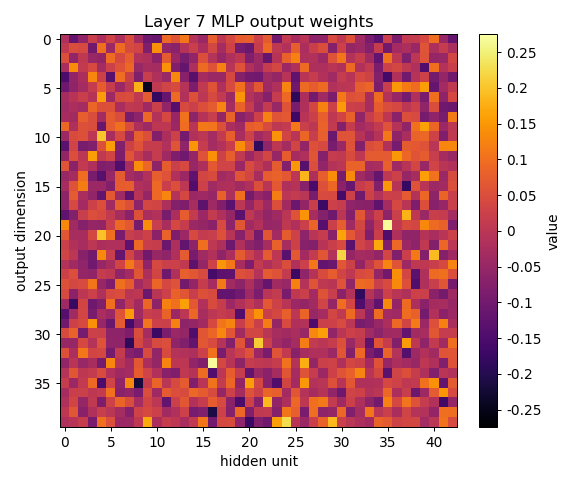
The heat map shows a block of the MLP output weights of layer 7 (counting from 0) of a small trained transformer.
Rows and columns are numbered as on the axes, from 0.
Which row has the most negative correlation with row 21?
0
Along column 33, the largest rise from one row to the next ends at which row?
38
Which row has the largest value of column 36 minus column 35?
24
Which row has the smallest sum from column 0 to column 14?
30
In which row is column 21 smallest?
11
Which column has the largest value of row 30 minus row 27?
1
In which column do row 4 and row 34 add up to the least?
35
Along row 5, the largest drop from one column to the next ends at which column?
9
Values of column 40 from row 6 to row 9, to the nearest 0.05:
0.1 0.05 -0.05 0.1
